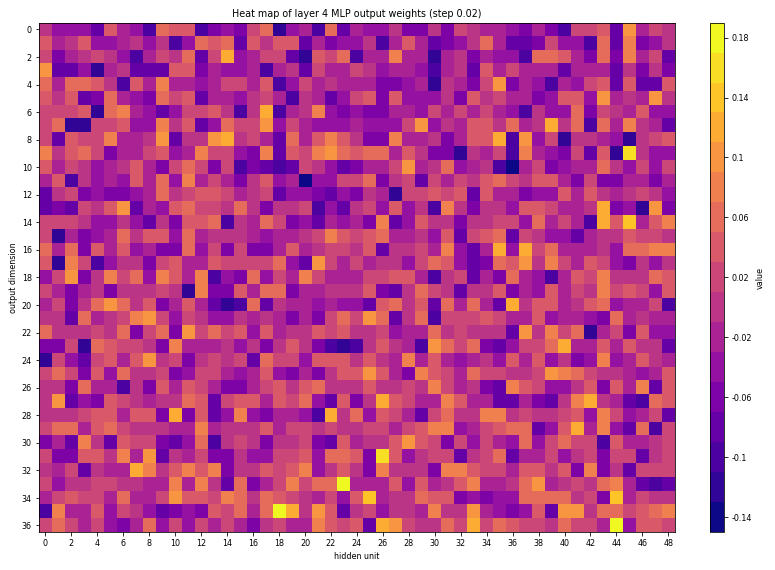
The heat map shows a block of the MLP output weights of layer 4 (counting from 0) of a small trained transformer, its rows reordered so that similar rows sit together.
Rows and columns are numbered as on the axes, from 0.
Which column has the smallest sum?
36
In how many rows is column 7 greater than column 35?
14
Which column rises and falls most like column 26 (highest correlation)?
8
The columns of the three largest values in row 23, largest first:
40, 30, 10
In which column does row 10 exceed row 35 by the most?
0
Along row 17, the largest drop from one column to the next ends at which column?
1
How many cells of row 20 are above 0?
18
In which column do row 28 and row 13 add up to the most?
43
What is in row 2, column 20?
-0.12
